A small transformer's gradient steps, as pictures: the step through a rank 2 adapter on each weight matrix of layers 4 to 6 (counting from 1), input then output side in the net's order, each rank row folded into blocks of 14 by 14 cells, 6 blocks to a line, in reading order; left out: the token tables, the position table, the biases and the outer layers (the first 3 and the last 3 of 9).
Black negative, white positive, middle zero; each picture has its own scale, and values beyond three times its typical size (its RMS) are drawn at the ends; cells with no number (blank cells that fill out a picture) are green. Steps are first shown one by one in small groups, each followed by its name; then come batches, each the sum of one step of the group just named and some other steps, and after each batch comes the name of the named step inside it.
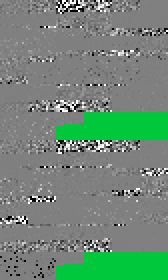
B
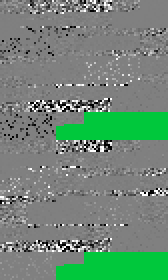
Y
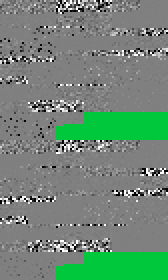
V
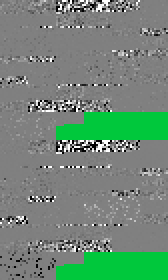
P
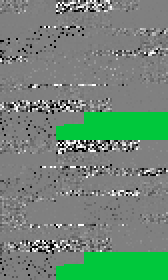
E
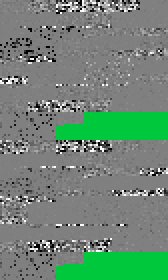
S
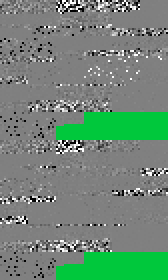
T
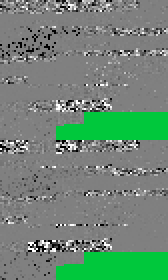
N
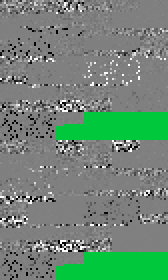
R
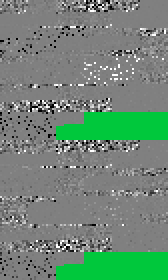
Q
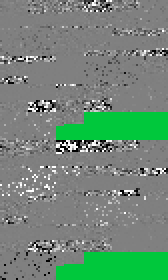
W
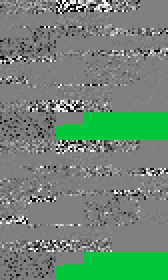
T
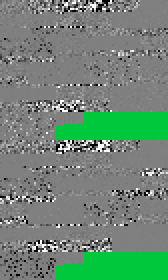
B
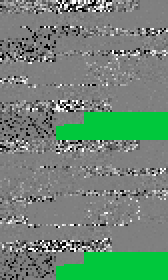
N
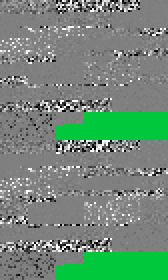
P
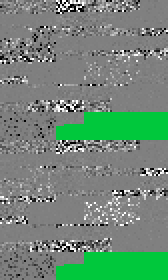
T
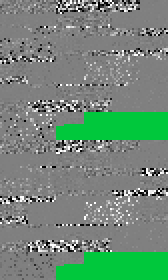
V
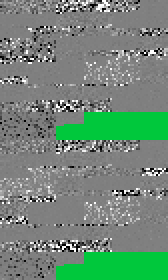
T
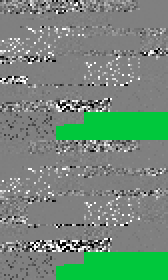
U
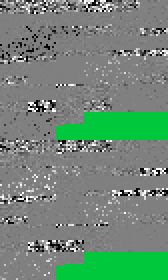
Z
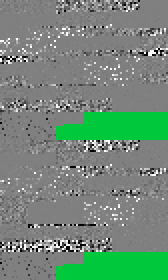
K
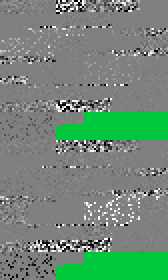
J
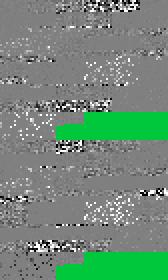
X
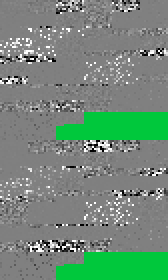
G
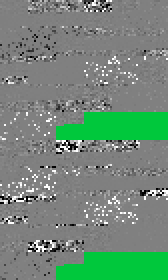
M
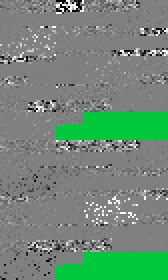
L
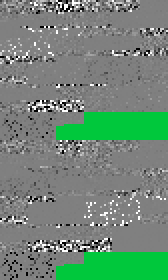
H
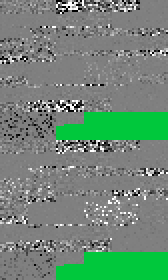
L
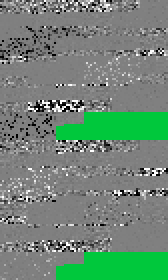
Z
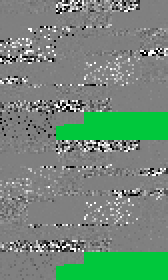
G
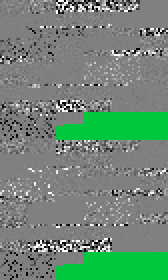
X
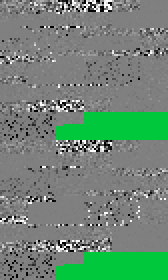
H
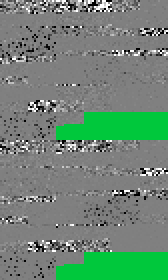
Z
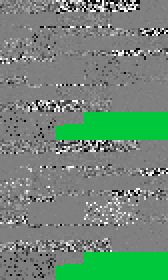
X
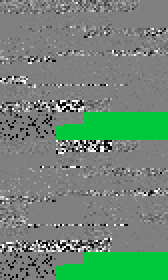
J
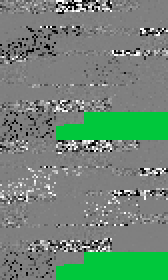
Z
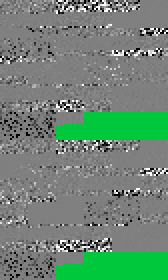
K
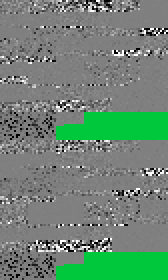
J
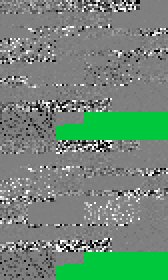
U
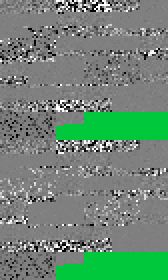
K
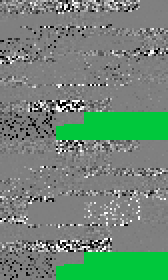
H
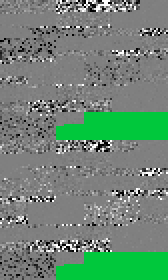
X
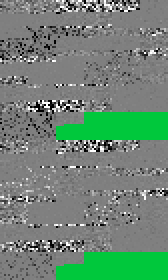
Z
